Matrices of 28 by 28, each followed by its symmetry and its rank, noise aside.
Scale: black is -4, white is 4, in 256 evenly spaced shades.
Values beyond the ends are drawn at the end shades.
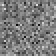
no symmetry, rank six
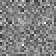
symmetric, rank six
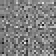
antisymmetric, rank six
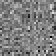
no symmetry, rank six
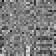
no symmetry, rank six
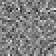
symmetric, rank five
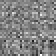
no symmetry, rank five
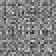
symmetric, rank six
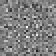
no symmetry, rank five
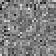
symmetric, rank six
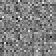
antisymmetric, rank six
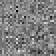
no symmetry, rank six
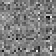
no symmetry, rank six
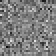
no symmetry, rank seven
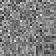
symmetric, rank five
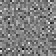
antisymmetric, rank six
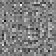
antisymmetric, rank six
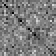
symmetric, rank seven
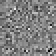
symmetric, rank five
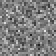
no symmetry, rank seven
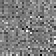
no symmetry, rank seven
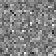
symmetric, rank seven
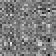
no symmetry, rank five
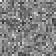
symmetric, rank seven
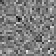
symmetric, rank five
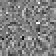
antisymmetric, rank six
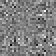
antisymmetric, rank six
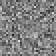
no symmetry, rank seven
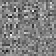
antisymmetric, rank six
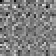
no symmetry, rank five
